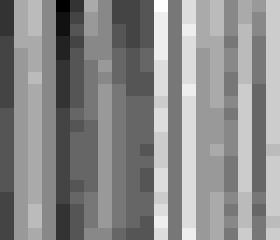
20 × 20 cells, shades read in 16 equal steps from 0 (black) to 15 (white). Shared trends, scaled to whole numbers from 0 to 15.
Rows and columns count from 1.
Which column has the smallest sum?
5
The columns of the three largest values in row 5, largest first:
12, 14, 20
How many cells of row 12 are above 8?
9
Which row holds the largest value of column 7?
1
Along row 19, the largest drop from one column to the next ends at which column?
13
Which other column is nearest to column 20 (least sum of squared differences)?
18
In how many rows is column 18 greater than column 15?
18
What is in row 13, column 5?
4
